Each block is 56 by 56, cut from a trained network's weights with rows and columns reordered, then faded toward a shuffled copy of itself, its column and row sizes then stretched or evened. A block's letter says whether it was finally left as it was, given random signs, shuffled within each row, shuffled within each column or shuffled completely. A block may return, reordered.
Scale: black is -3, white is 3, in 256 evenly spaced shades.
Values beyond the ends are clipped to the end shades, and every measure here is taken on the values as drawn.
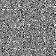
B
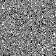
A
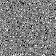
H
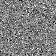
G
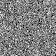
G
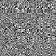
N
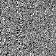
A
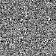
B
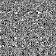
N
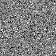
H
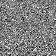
H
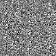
B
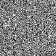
A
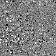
B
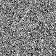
G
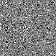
B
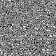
H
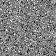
G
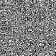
N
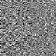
N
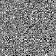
N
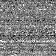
H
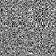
N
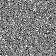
G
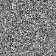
A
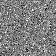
G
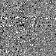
B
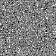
A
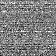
H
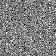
A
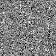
A
